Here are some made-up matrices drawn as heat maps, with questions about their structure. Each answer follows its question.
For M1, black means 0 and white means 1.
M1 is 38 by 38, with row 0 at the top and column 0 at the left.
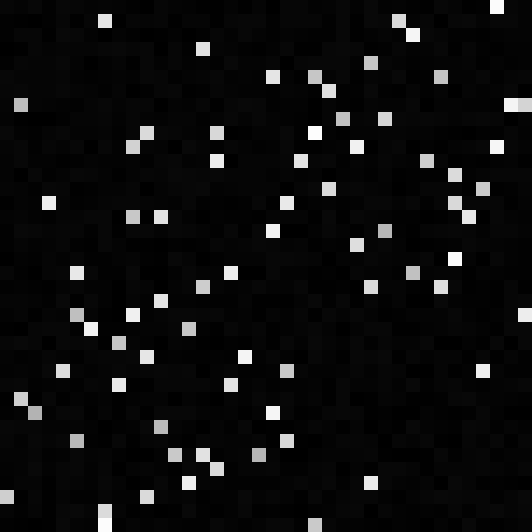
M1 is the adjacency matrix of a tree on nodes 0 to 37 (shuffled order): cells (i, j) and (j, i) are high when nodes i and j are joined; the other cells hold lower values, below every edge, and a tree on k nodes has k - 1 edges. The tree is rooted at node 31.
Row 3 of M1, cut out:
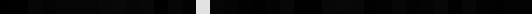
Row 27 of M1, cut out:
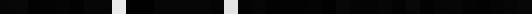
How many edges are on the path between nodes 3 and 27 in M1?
7
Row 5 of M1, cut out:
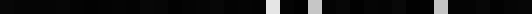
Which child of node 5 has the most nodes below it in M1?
22
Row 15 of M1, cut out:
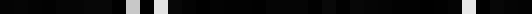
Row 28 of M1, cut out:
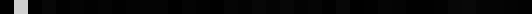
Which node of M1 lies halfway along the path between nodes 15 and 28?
37
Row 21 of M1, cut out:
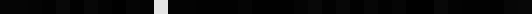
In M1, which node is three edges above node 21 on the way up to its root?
9
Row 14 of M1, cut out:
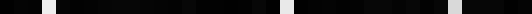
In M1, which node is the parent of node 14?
20
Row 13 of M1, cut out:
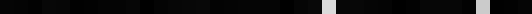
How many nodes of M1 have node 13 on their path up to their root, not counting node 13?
2
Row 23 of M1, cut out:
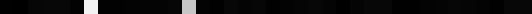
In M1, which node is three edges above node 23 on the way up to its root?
26
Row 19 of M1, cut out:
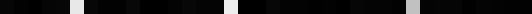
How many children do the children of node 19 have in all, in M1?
2
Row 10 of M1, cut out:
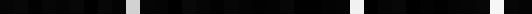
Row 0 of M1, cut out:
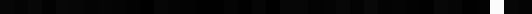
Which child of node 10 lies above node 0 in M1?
35
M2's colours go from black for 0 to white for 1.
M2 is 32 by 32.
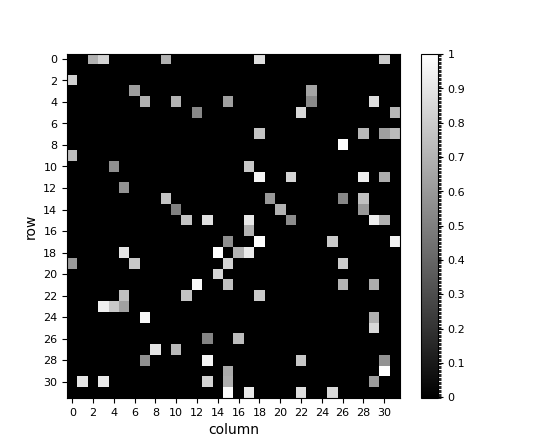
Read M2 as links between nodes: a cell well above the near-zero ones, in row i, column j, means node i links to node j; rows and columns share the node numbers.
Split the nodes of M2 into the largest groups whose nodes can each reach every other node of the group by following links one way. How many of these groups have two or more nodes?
1
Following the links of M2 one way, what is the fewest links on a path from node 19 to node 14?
3
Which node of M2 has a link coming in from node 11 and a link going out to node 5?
node 18
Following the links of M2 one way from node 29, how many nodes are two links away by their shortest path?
6
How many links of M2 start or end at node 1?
1
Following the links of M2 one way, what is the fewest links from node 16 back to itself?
3
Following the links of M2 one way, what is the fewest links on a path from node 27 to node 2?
6
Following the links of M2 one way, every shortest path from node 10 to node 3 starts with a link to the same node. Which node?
node 4
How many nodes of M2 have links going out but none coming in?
2
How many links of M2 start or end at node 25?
3
